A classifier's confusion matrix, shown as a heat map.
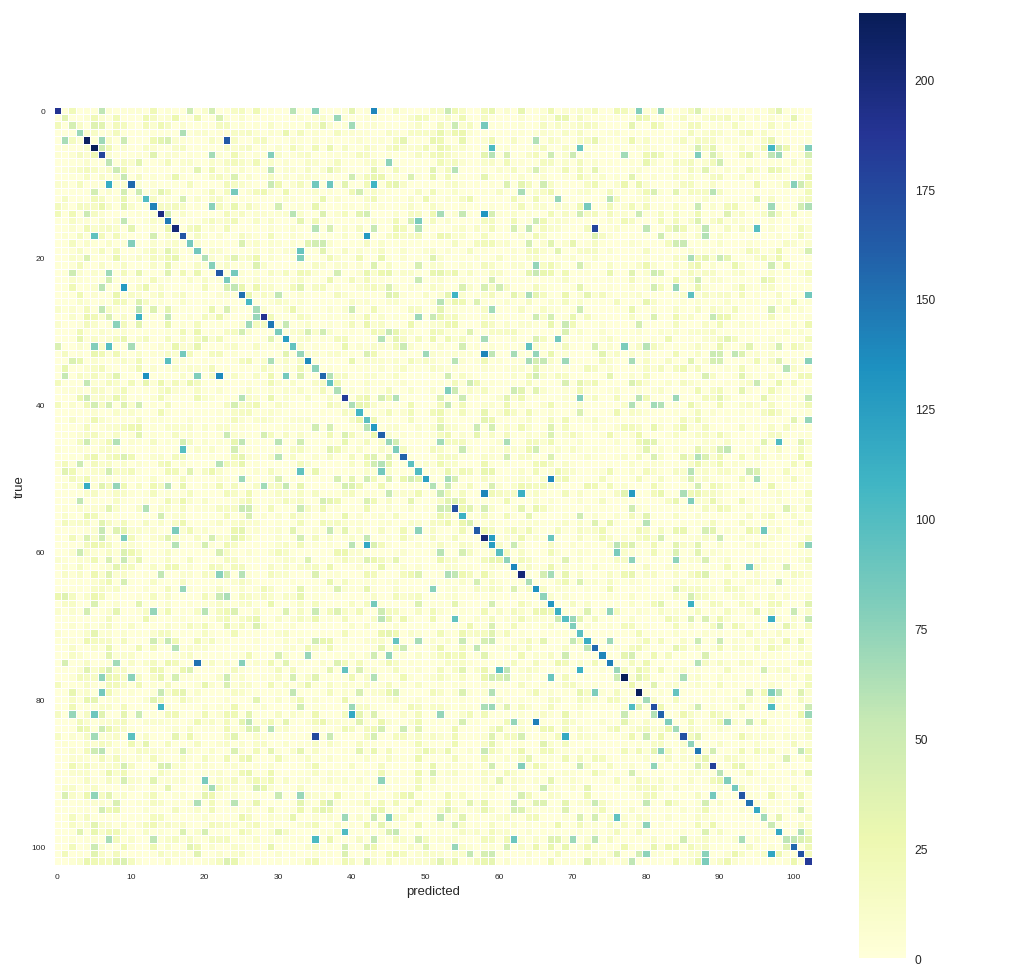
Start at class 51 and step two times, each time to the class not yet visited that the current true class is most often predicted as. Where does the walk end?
23
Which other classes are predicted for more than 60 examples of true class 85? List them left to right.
5, 10, 35, 69
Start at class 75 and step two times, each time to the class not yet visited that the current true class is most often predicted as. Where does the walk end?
33
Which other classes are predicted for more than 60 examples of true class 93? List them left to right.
5, 33, 89
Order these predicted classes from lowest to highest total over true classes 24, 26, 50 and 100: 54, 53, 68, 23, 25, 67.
68, 23, 53, 25, 54, 67
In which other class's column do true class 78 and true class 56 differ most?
80
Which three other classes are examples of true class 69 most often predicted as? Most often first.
97, 54, 70
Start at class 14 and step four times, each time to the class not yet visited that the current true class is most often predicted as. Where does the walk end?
102
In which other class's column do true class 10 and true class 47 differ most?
7
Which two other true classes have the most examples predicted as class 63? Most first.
52, 89
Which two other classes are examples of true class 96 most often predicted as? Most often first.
76, 45
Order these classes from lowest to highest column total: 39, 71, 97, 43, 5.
39, 71, 97, 43, 5
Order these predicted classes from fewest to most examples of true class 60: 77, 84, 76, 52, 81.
77, 81, 84, 52, 76
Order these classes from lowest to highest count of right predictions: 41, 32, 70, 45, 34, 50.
45, 70, 32, 41, 50, 34
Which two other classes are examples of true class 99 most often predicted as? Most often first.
35, 62
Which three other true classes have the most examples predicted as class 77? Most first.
32, 6, 82
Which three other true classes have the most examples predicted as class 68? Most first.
31, 12, 69
